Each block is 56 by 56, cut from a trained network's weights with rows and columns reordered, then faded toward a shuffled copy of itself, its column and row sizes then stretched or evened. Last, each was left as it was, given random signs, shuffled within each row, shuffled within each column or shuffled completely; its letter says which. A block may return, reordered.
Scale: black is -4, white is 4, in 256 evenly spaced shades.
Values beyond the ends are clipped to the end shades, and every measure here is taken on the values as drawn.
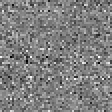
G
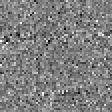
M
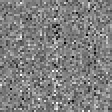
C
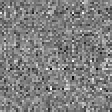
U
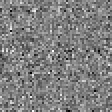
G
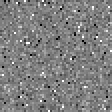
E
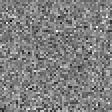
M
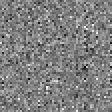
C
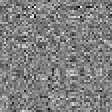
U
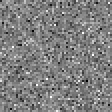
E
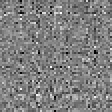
U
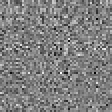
U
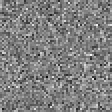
M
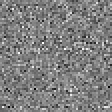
M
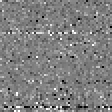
M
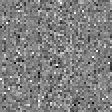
C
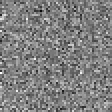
G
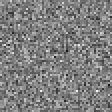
M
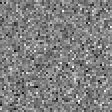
E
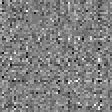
U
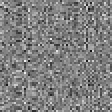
U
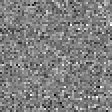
M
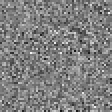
M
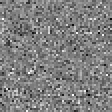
M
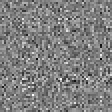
U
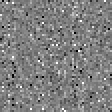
C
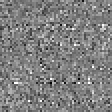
G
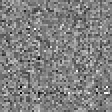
G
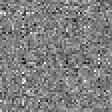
U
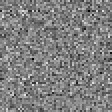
M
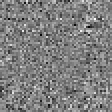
U
